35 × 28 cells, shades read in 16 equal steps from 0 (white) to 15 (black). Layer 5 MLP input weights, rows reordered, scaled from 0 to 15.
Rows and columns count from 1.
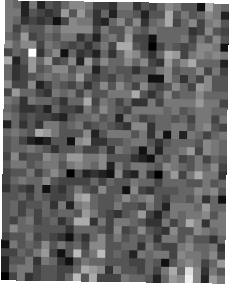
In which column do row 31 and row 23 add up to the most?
1
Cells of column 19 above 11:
11
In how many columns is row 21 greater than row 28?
8
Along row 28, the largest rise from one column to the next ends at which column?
12
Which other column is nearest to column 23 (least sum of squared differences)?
27
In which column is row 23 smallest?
6
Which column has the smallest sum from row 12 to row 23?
25
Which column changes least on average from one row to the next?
14
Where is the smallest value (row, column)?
7, 4
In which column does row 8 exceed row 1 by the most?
10
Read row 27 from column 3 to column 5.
11 9 11
